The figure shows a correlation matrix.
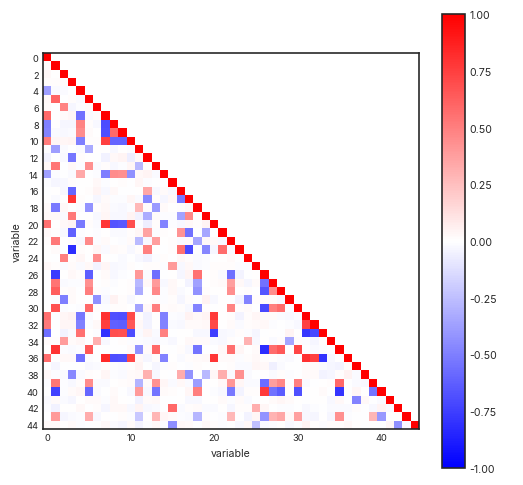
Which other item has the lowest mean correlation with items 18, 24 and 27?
29
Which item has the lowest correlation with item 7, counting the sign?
33
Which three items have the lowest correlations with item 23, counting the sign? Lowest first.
3, 17, 19
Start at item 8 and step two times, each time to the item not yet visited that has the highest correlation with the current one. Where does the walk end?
9
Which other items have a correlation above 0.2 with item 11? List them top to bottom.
18, 26, 40
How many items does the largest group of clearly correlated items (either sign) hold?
14
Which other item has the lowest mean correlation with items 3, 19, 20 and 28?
23
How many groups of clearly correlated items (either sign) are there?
6
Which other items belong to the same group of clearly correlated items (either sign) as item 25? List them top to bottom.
15, 42, 44
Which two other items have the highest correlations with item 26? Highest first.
40, 18
